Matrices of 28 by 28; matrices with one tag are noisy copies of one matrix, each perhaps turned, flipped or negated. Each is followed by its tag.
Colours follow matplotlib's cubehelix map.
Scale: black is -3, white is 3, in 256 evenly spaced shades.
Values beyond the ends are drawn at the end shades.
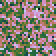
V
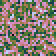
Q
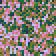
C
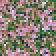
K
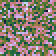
Q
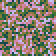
Q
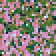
C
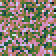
Q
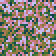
V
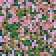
V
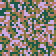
Q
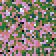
C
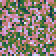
Q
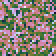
K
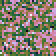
K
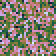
Q
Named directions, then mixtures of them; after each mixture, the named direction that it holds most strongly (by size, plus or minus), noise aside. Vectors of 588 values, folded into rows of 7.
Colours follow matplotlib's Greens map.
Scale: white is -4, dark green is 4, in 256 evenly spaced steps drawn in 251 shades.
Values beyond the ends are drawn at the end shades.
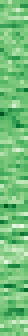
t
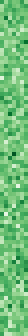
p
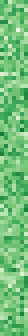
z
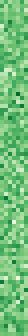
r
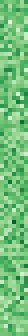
r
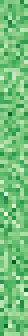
p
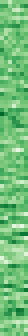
t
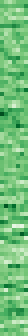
t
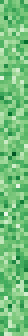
p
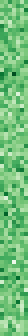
r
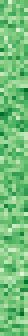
z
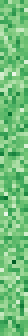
z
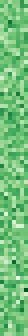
r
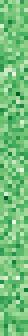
r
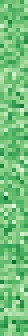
r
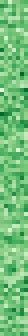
z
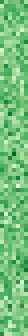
p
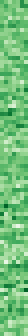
t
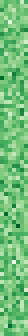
p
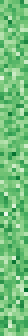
p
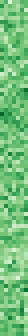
z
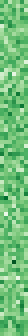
r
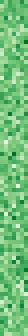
p
